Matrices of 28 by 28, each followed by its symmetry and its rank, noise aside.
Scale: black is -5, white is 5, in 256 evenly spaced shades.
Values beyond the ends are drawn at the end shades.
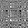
antisymmetric, rank two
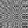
no symmetry, rank two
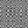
no symmetry, rank two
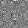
no symmetry, rank three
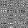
no symmetry, rank three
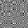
antisymmetric, rank two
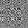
no symmetry, rank two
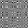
symmetric, rank one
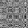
no symmetry, rank two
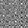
no symmetry, rank three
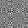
antisymmetric, rank two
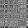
symmetric, rank one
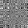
no symmetry, rank two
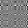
no symmetry, rank one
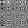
antisymmetric, rank two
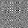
no symmetry, rank two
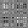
no symmetry, rank two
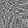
no symmetry, rank three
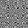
no symmetry, rank three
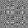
symmetric, rank one
